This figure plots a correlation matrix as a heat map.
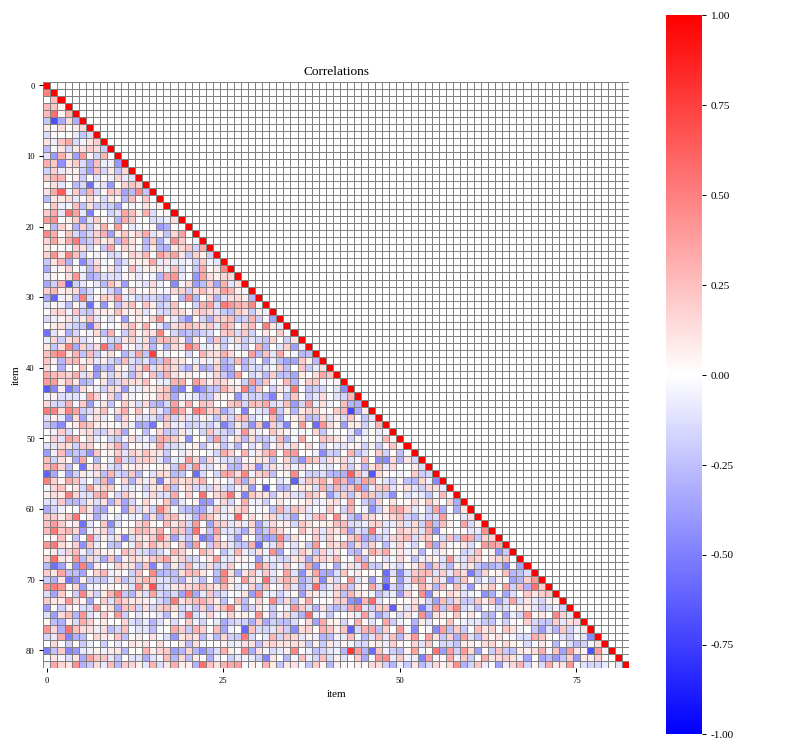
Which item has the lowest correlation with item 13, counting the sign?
48
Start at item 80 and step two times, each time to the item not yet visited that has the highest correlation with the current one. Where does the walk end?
55
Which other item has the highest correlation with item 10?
72
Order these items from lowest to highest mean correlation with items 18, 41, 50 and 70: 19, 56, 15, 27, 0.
19, 15, 0, 56, 27
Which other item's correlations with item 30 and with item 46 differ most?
1
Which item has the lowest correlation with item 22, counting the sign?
64
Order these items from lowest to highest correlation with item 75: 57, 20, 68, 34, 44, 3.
44, 57, 34, 3, 68, 20
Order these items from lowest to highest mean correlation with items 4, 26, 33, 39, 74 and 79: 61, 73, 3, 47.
73, 47, 61, 3
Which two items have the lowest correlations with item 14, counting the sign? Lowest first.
6, 9
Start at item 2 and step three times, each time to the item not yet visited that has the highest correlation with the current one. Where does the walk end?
71
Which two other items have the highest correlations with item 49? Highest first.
28, 60
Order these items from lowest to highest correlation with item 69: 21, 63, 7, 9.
9, 63, 7, 21
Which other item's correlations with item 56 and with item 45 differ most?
68
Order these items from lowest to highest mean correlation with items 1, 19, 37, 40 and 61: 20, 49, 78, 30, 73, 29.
30, 78, 20, 49, 29, 73
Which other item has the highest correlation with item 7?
74
